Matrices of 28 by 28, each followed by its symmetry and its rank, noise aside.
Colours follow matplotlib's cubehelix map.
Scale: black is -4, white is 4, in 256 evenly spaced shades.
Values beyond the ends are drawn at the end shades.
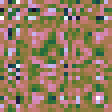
symmetric, rank three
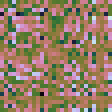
no symmetry, rank four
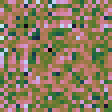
symmetric, rank six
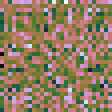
antisymmetric, rank six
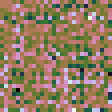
antisymmetric, rank six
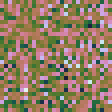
antisymmetric, rank six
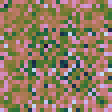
symmetric, rank six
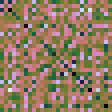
symmetric, rank four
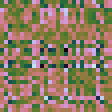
no symmetry, rank three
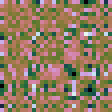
symmetric, rank three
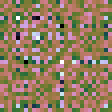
symmetric, rank three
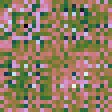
symmetric, rank three
